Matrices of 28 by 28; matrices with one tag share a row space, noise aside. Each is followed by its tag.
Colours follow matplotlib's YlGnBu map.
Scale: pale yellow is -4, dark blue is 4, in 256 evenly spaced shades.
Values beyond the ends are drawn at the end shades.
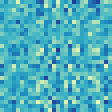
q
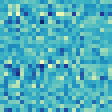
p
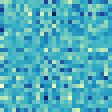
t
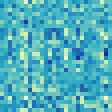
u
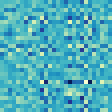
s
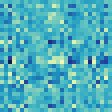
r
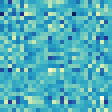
r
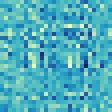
s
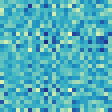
t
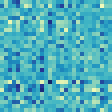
p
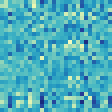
s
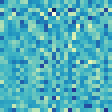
q
